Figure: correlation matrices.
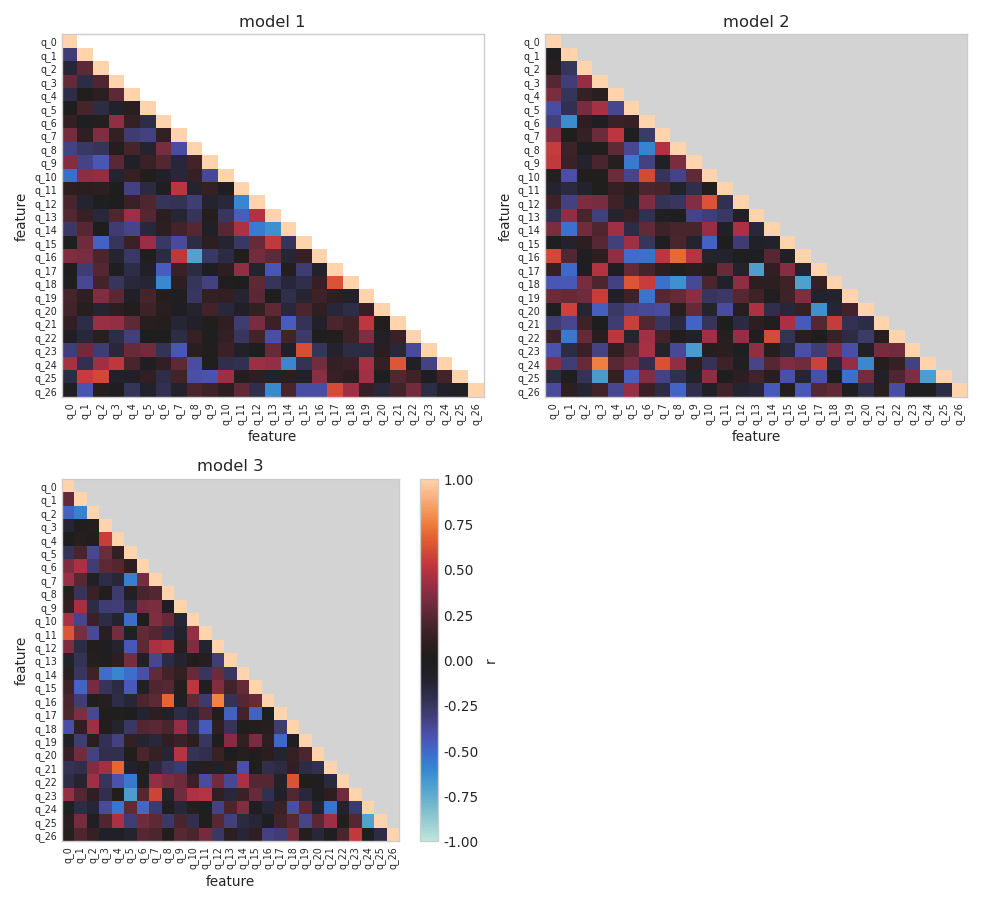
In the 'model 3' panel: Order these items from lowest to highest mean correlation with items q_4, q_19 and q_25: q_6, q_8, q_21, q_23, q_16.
q_8, q_16, q_23, q_6, q_21
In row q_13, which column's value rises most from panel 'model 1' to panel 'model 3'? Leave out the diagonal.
q_26
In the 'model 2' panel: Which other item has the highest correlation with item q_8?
q_16
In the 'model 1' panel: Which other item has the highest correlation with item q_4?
q_13
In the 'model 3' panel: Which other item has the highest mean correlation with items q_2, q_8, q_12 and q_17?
q_16
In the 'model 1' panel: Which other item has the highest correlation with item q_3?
q_24
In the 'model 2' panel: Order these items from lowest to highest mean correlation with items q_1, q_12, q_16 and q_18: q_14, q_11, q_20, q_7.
q_11, q_7, q_14, q_20
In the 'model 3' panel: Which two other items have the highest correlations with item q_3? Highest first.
q_4, q_21
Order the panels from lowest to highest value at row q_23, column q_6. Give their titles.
model 1, model 3, model 2
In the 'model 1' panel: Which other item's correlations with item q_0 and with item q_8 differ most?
q_16
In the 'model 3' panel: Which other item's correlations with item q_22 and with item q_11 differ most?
q_18
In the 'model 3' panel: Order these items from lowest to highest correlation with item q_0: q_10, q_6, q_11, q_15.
q_15, q_6, q_10, q_11
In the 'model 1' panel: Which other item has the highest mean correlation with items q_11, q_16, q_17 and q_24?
q_7
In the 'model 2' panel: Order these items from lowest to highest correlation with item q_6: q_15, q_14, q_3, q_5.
q_15, q_3, q_5, q_14
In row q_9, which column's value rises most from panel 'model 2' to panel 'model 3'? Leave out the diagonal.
q_23
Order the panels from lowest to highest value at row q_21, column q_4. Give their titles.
model 2, model 1, model 3
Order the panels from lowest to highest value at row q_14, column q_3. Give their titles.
model 3, model 1, model 2
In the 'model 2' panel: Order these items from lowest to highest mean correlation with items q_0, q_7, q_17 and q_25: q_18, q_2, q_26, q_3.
q_18, q_26, q_2, q_3
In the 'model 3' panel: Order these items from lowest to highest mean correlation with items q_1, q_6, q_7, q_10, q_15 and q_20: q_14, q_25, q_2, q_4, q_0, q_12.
q_2, q_4, q_14, q_25, q_12, q_0
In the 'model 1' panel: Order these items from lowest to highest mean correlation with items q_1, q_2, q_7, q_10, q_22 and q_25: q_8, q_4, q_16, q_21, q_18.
q_8, q_4, q_18, q_21, q_16
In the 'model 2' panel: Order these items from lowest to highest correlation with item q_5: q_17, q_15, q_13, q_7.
q_7, q_13, q_17, q_15
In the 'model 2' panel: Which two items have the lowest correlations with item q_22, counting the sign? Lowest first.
q_1, q_26
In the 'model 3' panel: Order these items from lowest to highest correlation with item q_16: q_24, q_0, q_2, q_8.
q_24, q_2, q_0, q_8
